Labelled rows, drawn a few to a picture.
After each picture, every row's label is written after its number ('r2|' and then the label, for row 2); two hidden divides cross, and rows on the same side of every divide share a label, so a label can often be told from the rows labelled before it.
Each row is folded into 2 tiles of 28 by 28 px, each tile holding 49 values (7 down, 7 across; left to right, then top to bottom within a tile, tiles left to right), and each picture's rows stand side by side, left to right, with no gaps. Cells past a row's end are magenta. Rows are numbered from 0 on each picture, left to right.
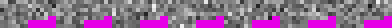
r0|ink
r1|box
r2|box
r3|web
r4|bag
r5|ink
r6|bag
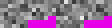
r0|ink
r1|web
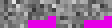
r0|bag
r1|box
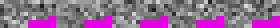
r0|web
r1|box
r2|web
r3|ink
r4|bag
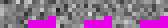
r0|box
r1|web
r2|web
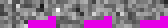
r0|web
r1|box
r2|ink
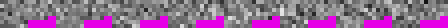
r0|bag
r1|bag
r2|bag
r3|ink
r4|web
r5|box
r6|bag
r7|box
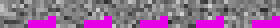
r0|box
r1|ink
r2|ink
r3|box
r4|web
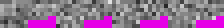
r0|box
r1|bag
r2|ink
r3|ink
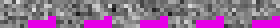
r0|ink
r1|box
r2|web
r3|web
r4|bag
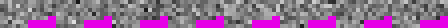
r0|web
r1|bag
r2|bag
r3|bag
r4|box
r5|ink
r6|web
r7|bag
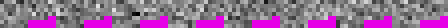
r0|bag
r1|box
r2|box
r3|ink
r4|ink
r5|ink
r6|box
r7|bag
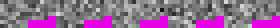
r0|bag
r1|box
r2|bag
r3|web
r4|web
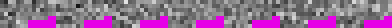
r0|bag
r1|ink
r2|bag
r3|box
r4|web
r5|box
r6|box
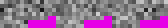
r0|web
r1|web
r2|bag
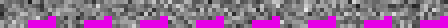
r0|web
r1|box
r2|bag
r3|ink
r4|bag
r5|bag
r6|ink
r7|ink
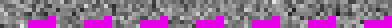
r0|bag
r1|ink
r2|web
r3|box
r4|bag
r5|bag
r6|web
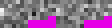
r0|box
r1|box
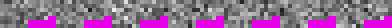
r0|box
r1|bag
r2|bag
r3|ink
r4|web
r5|web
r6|ink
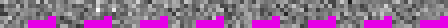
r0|web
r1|box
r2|bag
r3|ink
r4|web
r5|ink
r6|ink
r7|ink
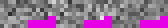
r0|bag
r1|ink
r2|box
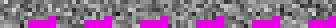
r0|ink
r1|box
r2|web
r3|bag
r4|box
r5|web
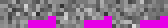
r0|bag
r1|web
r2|bag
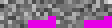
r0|ink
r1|bag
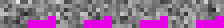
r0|box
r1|ink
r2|ink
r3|web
